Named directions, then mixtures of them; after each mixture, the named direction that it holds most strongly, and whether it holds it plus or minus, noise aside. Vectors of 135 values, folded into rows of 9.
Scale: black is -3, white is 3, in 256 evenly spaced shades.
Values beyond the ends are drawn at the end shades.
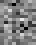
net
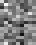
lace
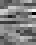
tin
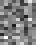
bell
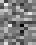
lace, plus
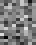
bell, minus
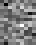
lace, minus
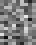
bell, minus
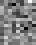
net, plus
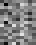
lace, minus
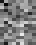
lace, minus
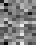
lace, minus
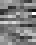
tin, minus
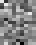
lace, plus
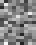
lace, plus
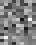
bell, plus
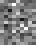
net, minus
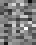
net, minus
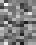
lace, plus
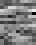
tin, plus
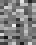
bell, minus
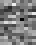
tin, minus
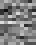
tin, minus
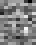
bell, minus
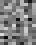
bell, minus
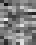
lace, minus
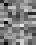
lace, minus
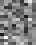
bell, plus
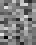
bell, minus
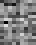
net, plus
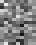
lace, plus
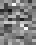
net, minus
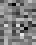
net, plus
